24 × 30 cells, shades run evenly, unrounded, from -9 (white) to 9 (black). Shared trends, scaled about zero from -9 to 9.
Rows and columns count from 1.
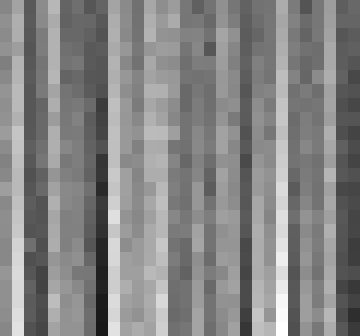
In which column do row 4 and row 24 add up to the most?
9
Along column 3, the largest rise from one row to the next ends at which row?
19
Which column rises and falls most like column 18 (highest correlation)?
13
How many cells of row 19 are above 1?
10
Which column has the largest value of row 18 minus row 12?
4
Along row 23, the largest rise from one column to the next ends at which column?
25
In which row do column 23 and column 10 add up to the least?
24
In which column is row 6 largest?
30
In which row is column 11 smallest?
21
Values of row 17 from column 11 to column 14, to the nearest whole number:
-2 -1 -3 -4
